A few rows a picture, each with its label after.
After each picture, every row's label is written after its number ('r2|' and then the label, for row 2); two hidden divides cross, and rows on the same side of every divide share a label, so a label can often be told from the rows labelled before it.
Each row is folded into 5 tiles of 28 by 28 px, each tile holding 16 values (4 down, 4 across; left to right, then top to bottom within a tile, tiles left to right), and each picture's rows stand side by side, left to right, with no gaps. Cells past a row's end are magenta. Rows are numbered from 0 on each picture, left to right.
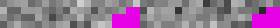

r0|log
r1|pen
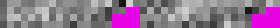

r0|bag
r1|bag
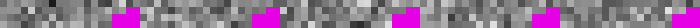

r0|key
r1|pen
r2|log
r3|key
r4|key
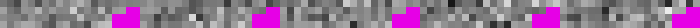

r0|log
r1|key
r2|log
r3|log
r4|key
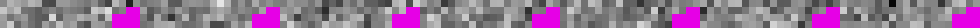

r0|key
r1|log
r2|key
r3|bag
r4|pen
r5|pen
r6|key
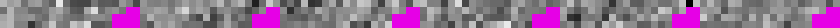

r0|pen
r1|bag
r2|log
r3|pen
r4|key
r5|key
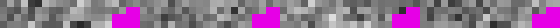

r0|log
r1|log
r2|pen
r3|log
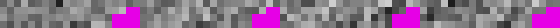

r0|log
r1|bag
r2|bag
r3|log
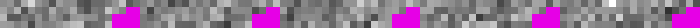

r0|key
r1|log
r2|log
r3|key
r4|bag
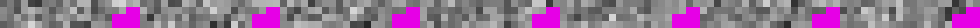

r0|log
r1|log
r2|log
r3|key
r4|key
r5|log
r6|bag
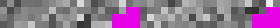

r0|log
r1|bag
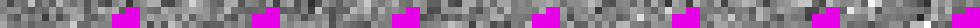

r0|key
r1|bag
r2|log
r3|log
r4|key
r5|bag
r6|pen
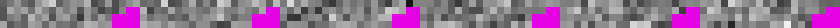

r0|bag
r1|log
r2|key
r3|log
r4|pen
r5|pen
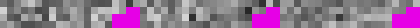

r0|key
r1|bag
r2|key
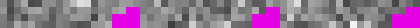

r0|log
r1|pen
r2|pen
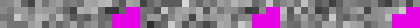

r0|bag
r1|bag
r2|key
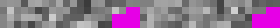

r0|pen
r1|pen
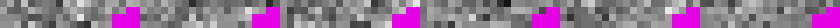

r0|log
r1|key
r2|log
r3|pen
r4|key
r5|bag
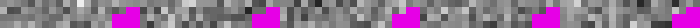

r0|log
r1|bag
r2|log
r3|bag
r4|pen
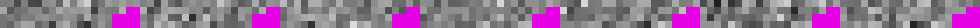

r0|log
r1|log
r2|pen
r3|log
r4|log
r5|log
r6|log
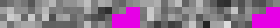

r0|bag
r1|pen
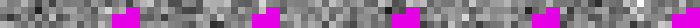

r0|key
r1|log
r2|bag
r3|bag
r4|log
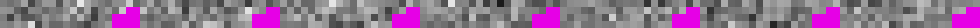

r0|log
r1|key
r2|bag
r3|pen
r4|key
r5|log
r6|log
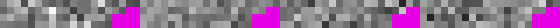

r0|pen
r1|pen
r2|bag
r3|key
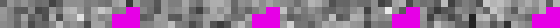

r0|key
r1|log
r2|key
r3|log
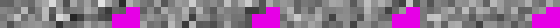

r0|bag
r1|bag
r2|bag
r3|bag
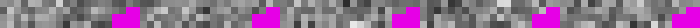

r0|pen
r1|bag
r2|pen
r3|log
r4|log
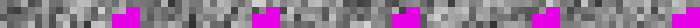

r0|log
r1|log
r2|pen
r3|bag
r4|log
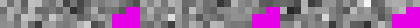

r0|pen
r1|pen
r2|log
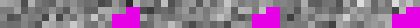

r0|key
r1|log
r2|log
